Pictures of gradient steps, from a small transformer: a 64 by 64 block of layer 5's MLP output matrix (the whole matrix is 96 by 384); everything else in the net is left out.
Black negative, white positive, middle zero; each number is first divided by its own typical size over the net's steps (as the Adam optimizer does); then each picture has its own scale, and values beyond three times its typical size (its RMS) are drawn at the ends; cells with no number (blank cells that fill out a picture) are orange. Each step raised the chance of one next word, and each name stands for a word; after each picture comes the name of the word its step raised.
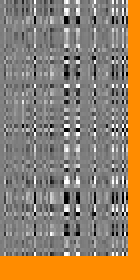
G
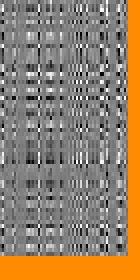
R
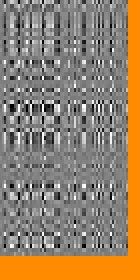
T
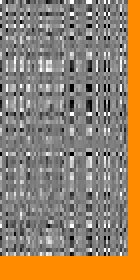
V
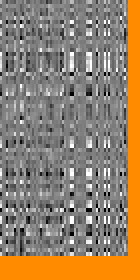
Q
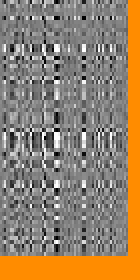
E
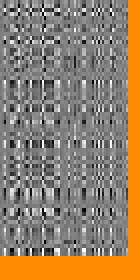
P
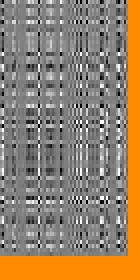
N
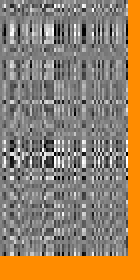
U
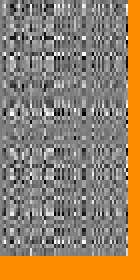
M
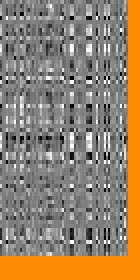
E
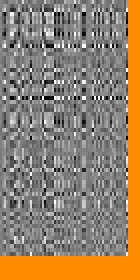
R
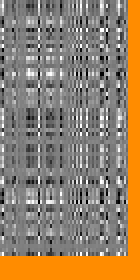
G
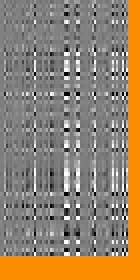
Q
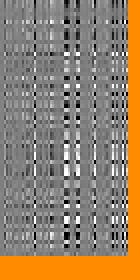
N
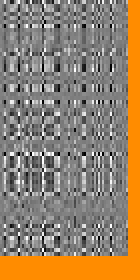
V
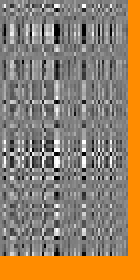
U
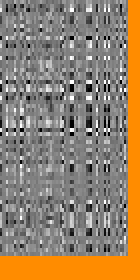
R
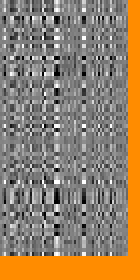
G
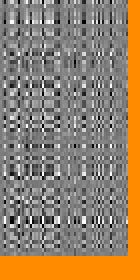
N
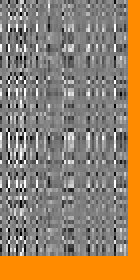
E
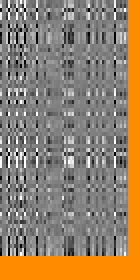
U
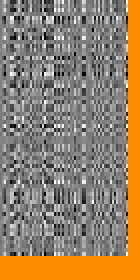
G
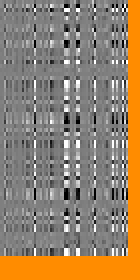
P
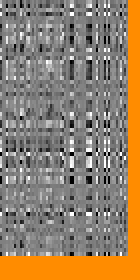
U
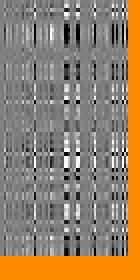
U
